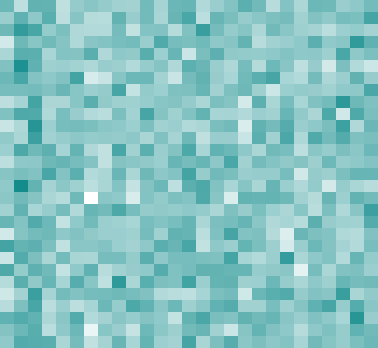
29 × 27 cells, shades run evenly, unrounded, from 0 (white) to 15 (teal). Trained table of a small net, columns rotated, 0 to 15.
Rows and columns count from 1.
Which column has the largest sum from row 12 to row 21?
14
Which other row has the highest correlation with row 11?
25
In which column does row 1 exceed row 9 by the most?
18
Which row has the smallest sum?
6
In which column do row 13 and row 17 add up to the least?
7
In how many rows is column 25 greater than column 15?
14
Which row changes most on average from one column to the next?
24
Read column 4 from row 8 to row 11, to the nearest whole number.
8 5 5 6
